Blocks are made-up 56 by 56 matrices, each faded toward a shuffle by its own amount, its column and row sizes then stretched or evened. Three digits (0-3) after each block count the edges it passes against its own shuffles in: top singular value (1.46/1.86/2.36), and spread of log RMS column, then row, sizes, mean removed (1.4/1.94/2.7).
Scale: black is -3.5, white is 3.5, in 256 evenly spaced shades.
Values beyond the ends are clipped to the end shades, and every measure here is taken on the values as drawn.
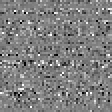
0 0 3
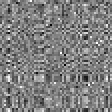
3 2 1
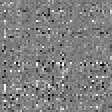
1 2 2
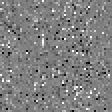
0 2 0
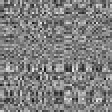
3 1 3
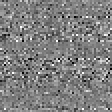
1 0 3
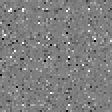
0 1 1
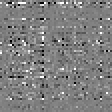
2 2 3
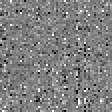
1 2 1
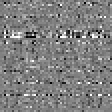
2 1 3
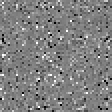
1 2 1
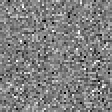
0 1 0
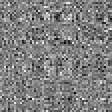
2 0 2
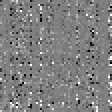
0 3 1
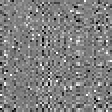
3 2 0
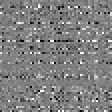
2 1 3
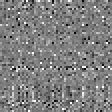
2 1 2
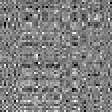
3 2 2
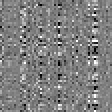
3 3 1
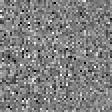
1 1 1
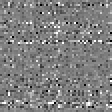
1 1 3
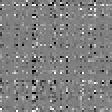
2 3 3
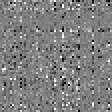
1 3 2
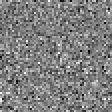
0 1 1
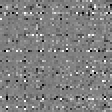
0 2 3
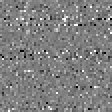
0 0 2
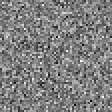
0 0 0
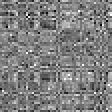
3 0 2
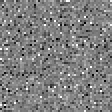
0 0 1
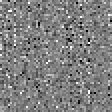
0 2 0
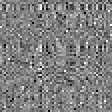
3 1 1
